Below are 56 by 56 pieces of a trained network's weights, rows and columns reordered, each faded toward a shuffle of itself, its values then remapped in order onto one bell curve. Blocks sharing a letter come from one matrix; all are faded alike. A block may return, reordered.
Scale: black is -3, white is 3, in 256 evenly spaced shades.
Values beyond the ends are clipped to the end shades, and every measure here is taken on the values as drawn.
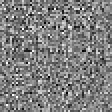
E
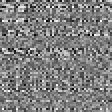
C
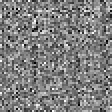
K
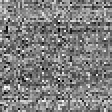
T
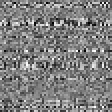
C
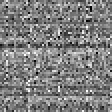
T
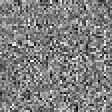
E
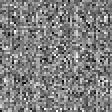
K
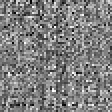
K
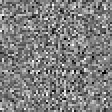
E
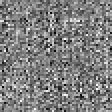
K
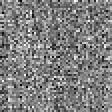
K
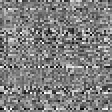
C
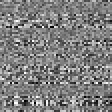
C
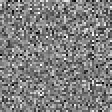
E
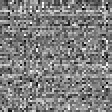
T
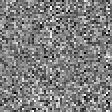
E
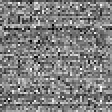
T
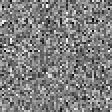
E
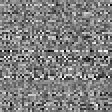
C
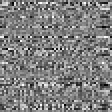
C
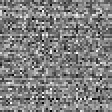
T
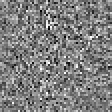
E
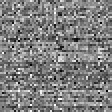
T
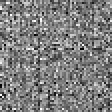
K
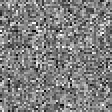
E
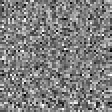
E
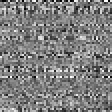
C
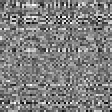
C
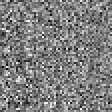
E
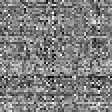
T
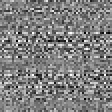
C
